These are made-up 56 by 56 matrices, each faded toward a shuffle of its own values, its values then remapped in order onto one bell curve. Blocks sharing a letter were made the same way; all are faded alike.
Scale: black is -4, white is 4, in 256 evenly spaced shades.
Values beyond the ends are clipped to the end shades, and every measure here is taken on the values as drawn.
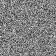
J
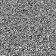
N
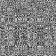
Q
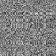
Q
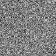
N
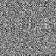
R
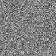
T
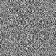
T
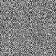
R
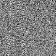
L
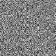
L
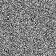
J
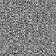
R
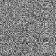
T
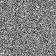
J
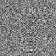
T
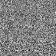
N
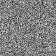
N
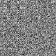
L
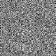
L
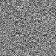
T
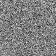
J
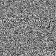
N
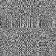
Q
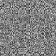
R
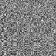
T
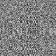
R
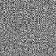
R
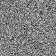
J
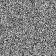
J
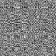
Q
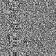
L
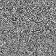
N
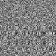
Q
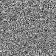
N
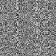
R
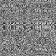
Q
